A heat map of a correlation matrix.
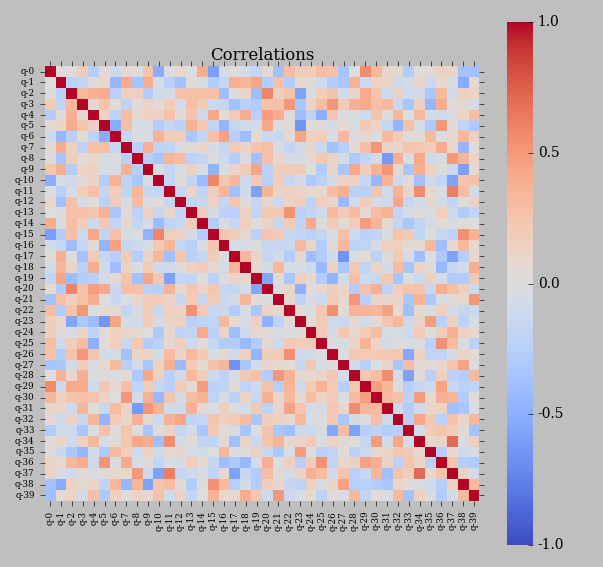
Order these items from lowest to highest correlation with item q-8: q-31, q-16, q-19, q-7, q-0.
q-31, q-19, q-7, q-16, q-0
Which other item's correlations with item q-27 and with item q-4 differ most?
q-17
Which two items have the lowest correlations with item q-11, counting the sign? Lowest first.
q-19, q-17
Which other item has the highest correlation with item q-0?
q-29
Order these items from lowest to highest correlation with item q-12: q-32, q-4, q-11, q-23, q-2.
q-11, q-4, q-23, q-2, q-32
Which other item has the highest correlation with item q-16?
q-6
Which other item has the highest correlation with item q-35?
q-23
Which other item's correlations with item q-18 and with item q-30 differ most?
q-36
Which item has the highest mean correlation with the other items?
q-30
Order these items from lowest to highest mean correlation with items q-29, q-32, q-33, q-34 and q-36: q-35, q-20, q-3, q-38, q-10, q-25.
q-10, q-38, q-35, q-3, q-25, q-20
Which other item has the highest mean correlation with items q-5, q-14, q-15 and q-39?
q-2
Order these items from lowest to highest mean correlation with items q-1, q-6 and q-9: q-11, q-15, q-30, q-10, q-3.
q-15, q-11, q-3, q-10, q-30
